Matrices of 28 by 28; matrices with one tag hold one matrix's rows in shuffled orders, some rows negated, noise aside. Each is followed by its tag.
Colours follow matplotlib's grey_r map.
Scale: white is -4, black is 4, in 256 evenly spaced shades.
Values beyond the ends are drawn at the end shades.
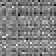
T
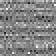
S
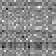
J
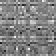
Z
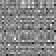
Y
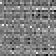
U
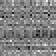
U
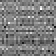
Y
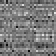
S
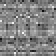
Z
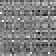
U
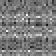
J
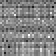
Y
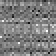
U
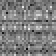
J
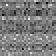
J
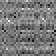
Y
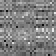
S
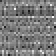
Y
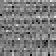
U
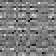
Z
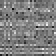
S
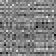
S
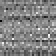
U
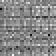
U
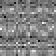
Z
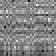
S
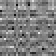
Z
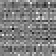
U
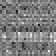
T
